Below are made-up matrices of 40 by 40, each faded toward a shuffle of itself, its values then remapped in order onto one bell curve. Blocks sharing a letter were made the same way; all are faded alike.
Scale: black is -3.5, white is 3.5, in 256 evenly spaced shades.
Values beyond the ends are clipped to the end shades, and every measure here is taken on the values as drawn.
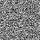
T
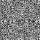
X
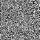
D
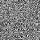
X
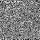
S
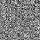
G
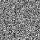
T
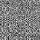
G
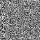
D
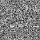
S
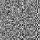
G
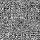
X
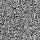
D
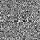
X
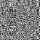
G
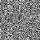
G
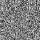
T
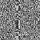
G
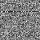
S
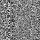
D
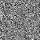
X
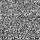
S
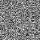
X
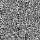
D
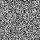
T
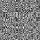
G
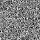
S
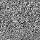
S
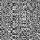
G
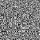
X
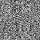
T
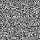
X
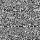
S
